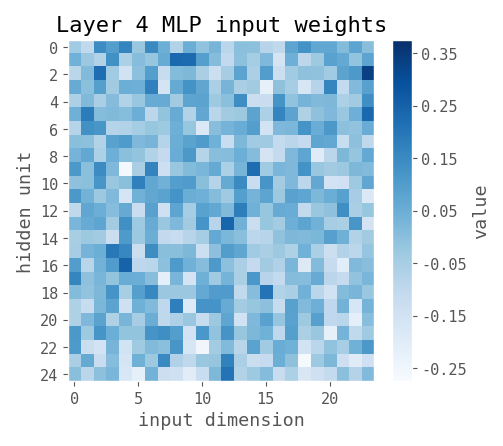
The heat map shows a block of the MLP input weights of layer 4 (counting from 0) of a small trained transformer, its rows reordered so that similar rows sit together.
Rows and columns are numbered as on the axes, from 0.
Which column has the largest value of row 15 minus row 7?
12
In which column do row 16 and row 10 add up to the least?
21
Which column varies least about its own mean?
17
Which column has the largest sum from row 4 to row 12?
13
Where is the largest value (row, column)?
2, 23
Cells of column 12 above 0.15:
3
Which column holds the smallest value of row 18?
20
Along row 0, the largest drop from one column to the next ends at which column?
5
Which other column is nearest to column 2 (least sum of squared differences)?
6
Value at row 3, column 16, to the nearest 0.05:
0
